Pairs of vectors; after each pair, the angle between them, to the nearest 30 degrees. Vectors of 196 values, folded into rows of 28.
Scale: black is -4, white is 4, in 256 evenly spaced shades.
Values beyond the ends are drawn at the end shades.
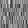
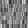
90 degrees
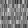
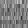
150 degrees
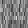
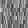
30 degrees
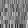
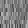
30 degrees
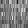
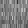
30 degrees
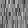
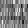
120 degrees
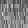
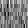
120 degrees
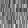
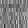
60 degrees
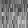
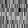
60 degrees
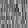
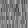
30 degrees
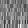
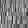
90 degrees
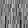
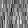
120 degrees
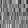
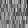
60 degrees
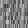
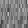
90 degrees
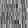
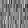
90 degrees
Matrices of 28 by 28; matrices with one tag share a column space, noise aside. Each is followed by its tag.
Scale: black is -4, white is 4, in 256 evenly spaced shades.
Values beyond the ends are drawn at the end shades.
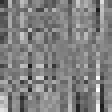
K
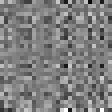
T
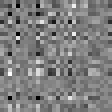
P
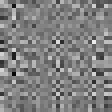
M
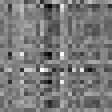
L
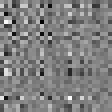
P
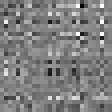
P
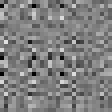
M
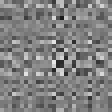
M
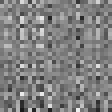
T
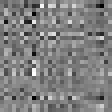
P
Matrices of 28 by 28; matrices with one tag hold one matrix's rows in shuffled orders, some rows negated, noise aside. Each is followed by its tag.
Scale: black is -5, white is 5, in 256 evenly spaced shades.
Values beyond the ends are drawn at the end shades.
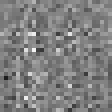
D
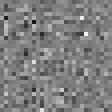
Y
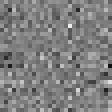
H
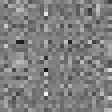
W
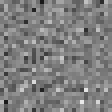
Y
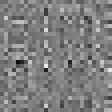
W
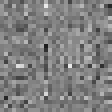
W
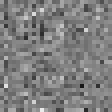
Y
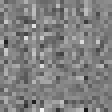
Y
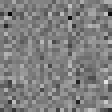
H
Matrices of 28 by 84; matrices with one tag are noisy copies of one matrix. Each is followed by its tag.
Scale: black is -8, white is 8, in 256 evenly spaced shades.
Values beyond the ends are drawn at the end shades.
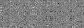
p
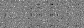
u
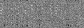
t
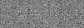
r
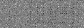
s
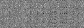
s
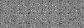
r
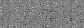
p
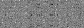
u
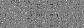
u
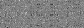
u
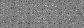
r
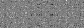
u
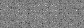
r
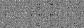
u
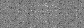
r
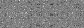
u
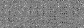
s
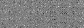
s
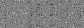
u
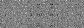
u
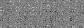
p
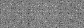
r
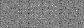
r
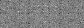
r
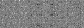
u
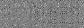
s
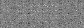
r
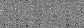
t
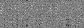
t
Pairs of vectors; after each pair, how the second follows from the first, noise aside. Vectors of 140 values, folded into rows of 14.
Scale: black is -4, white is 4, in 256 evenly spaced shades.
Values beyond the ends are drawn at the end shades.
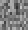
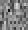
negated.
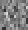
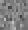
wrapped around, shrunk.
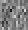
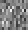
negated.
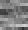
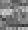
negated.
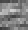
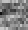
negated.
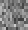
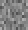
wrapped around, shrunk.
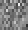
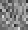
shuffled.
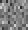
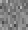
negated, shrunk.
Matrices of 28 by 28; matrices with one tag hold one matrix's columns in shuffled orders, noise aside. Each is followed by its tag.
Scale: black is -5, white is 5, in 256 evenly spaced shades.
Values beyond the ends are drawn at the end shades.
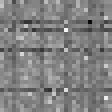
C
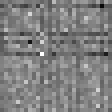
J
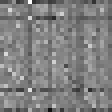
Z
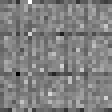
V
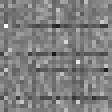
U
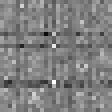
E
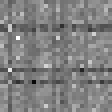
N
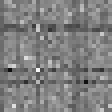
N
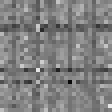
N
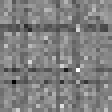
N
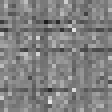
C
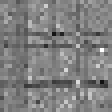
E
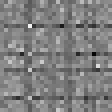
U
